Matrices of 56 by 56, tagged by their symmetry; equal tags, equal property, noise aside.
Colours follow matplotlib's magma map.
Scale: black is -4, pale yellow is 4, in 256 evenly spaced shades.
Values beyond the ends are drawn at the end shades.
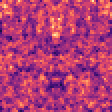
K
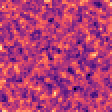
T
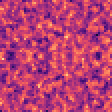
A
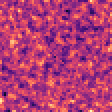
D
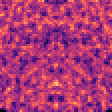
K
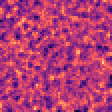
T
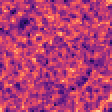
T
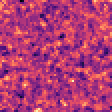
D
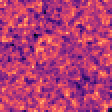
T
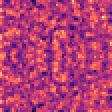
A
